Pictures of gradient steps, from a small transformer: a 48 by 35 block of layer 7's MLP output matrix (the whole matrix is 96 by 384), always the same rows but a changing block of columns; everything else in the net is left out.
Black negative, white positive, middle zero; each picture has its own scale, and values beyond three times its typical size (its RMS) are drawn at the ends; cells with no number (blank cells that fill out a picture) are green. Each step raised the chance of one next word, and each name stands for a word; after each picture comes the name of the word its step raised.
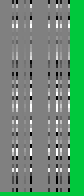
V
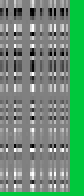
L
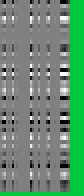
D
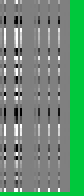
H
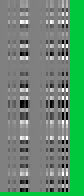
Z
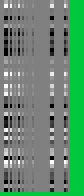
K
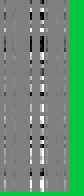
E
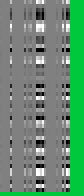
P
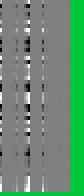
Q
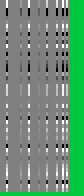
L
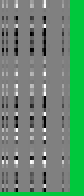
K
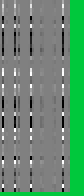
K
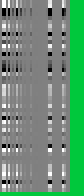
L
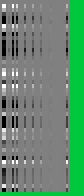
K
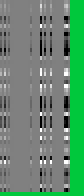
K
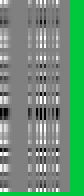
H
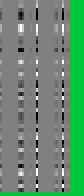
P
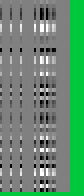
P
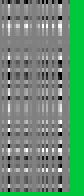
V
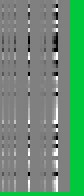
E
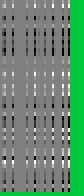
K
